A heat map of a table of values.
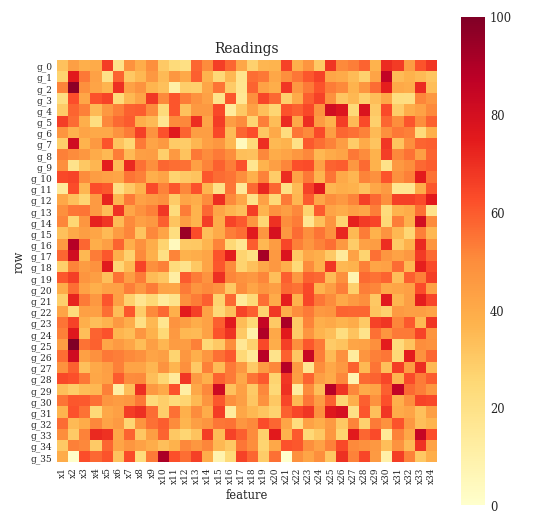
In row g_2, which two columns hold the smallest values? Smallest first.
x11, x17
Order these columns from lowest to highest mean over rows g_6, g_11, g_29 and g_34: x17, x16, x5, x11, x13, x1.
x1, x16, x17, x13, x5, x11
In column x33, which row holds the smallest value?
g_6
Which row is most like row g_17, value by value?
g_24
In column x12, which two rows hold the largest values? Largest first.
g_15, g_22
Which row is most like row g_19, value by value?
g_28
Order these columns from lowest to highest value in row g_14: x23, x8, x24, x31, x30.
x23, x30, x24, x8, x31
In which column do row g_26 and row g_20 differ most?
x19
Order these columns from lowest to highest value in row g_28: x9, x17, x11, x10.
x11, x10, x9, x17
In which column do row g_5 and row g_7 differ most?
x17
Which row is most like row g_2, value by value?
g_16
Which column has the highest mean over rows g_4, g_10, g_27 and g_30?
x21
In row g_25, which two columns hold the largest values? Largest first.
x2, x30
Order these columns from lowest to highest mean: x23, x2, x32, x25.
x32, x25, x23, x2
